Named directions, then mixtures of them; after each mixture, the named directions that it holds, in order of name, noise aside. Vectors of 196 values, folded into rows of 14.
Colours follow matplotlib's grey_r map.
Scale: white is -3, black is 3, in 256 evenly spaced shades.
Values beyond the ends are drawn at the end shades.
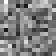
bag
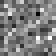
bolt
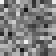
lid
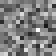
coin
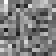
bag.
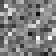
bolt.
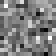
bag, bolt.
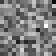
coin, lid.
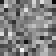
lid.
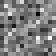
bolt.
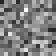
coin, lid.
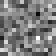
bag, bolt.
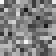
lid.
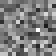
coin.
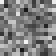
lid.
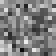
bag, lid.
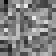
bag.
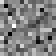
bolt, lid.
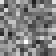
lid.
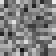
lid.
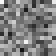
lid.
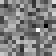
coin, lid.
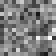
bolt, lid.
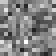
bag, lid.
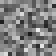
coin.
